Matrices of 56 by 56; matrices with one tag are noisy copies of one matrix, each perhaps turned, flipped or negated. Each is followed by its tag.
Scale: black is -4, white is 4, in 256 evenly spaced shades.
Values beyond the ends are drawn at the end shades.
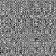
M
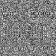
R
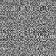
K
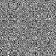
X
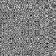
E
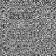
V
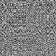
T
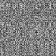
M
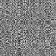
K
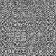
T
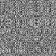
M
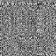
V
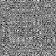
V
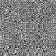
E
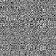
K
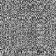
V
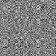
X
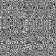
R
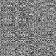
M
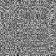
V
